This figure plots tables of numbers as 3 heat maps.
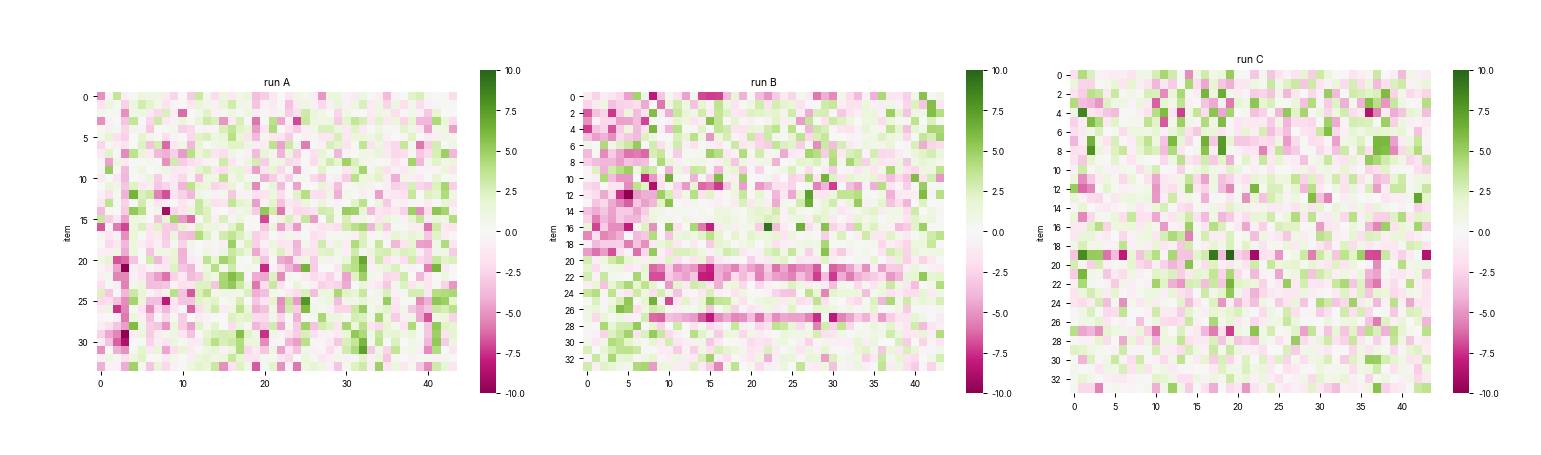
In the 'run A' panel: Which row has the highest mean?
24
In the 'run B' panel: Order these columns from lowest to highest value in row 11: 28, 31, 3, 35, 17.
28, 35, 17, 3, 31
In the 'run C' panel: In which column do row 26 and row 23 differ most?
37
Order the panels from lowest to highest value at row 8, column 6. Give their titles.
run B, run A, run C
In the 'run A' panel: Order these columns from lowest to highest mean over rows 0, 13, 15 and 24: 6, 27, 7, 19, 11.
11, 19, 7, 27, 6
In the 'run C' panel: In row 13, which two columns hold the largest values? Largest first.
42, 29
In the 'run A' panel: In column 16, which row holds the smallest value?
12
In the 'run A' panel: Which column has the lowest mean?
3
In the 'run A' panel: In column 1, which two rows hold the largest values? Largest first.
9, 13
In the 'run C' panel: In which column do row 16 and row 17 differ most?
14
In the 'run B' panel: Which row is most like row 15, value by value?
14
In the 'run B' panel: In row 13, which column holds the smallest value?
5
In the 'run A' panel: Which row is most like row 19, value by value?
4
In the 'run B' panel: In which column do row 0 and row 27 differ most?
36
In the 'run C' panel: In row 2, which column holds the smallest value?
11
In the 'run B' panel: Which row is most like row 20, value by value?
30
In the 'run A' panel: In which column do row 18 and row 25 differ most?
25
